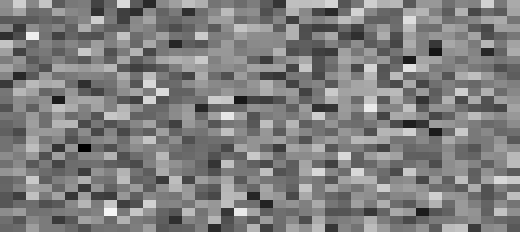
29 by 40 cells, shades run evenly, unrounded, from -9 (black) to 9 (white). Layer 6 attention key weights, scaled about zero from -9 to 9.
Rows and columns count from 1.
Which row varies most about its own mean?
13
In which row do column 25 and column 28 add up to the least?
4
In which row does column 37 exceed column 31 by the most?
5
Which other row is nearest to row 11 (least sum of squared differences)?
18
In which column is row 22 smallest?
7
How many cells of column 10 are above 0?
13
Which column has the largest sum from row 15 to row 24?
3
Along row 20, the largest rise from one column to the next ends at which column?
20
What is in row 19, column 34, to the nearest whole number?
-1
